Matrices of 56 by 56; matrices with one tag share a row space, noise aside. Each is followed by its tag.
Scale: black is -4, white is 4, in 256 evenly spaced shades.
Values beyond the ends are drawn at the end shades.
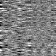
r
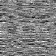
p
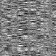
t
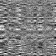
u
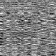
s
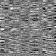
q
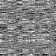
p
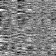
r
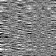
r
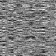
p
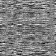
p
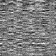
p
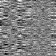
r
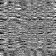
u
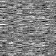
p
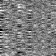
r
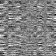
u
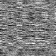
p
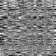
u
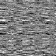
p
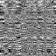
u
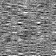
t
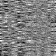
r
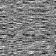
p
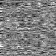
s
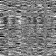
u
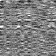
s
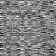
s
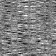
t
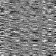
q
